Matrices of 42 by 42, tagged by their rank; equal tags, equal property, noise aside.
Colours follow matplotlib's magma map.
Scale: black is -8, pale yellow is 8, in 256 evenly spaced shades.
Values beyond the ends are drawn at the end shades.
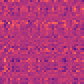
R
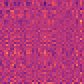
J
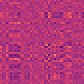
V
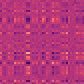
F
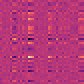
F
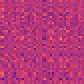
R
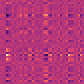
F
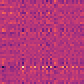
V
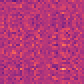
J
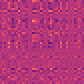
R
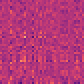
R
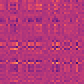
V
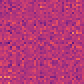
J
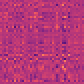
R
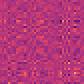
R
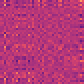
R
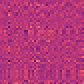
J
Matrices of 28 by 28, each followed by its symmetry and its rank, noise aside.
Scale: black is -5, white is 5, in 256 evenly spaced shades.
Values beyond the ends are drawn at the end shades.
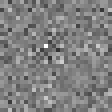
symmetric, rank six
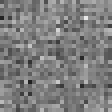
no symmetry, rank six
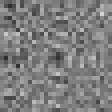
no symmetry, rank six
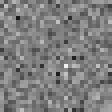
symmetric, rank six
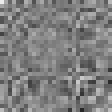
symmetric, rank three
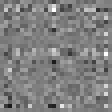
no symmetry, rank three
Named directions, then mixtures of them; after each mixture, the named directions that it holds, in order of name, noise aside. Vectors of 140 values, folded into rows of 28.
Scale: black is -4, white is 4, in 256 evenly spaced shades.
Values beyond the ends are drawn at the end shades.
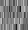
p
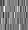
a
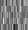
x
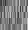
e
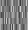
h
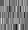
a, p, x.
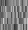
e, h, x.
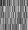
a, e, h.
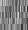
e.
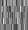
e, x.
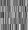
a, h.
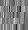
p.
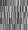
e.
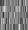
a, x.
